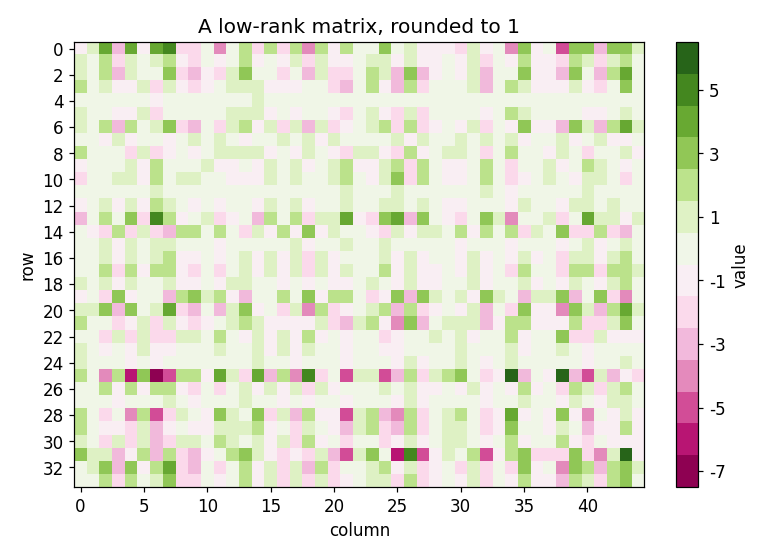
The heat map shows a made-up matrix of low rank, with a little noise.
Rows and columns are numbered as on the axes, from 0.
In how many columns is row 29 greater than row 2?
20
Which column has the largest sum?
43
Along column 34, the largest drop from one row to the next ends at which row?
26
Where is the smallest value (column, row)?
6, 25
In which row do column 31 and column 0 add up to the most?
31
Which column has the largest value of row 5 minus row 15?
34
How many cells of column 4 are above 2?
4
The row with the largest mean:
13
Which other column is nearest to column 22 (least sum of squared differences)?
29
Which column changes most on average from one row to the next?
38
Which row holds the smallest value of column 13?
19
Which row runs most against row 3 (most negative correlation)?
10
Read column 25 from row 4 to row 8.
0 -2 -2 1 -2
